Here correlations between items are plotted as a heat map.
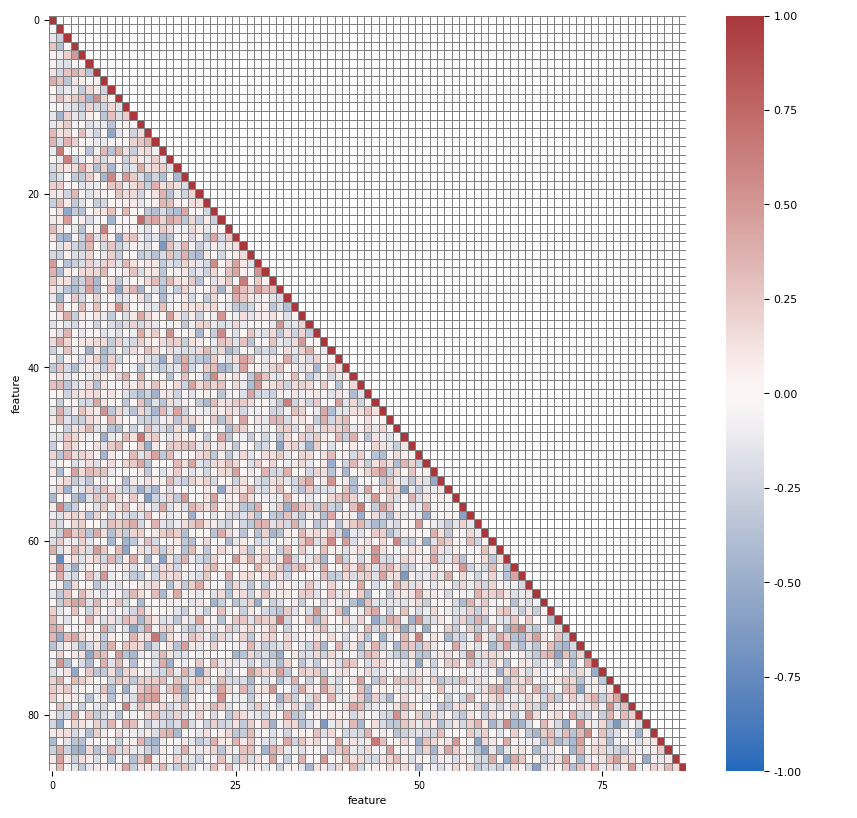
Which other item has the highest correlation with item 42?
56
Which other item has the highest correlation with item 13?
85
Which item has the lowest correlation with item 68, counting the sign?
40
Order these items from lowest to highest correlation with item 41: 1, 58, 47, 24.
47, 24, 1, 58
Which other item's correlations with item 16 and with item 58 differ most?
36
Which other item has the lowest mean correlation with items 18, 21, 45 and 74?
71
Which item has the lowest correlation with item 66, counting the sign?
86
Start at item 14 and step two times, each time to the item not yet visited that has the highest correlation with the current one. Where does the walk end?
50
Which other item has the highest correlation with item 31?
69
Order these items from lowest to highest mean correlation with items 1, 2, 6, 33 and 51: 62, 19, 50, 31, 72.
31, 62, 50, 72, 19
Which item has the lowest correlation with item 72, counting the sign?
77
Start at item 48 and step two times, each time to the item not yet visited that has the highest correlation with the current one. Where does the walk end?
23
